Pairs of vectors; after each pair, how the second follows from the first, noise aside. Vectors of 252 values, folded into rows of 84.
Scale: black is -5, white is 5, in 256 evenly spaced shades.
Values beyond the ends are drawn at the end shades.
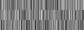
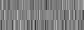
partly zeroed.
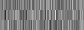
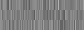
wrapped around, shrunk.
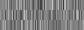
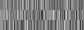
wrapped around.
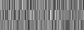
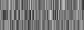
sign-scrambled.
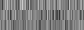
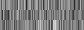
wrapped around.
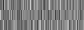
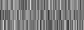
sign-scrambled.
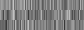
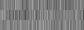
wrapped around, shrunk.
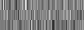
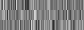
sign-scrambled.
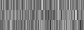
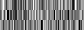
reversed, negated, scaled up.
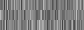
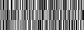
reversed, negated, scaled up.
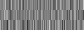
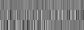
partly zeroed.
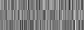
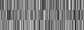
negated.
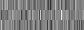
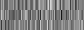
negated.
